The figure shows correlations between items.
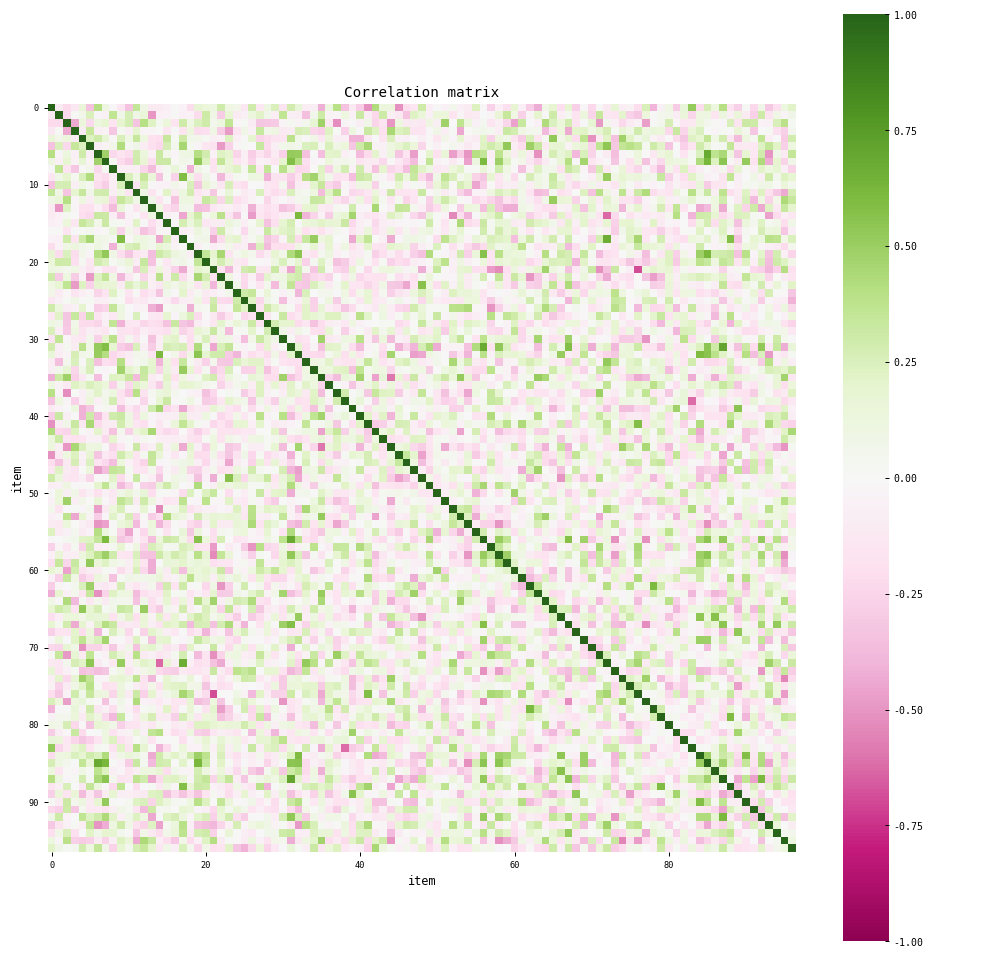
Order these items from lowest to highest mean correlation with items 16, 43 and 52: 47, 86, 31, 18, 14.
14, 18, 86, 31, 47
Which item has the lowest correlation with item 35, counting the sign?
44
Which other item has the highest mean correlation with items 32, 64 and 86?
19
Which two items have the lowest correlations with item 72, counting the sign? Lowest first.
14, 22
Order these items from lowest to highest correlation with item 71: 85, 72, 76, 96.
85, 96, 72, 76
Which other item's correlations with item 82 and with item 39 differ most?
81
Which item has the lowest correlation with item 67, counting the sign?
77
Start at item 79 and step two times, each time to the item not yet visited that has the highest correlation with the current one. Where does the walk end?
17
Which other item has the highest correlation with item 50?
60
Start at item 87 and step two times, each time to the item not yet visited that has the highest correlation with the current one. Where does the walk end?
56
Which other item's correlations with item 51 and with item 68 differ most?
20
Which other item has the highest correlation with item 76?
41
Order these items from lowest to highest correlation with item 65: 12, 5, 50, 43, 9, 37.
50, 37, 43, 5, 9, 12
